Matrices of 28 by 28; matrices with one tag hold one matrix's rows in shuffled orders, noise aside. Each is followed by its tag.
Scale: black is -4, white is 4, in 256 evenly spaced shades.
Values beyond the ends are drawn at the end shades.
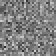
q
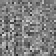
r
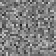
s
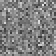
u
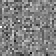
r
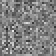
r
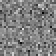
u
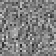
s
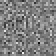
q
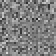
s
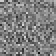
q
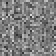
r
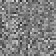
s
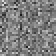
s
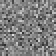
u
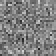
q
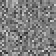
s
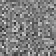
s
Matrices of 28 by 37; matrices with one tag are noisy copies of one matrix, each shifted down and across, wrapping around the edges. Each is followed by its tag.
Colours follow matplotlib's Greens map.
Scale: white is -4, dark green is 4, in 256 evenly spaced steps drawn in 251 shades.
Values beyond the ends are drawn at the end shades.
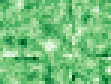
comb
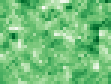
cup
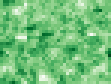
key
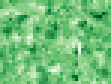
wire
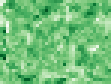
wire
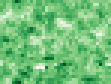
key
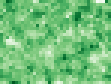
key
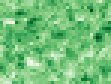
key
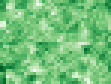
cup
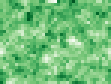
key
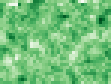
key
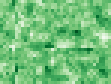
comb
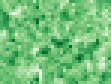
wire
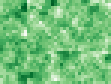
cup
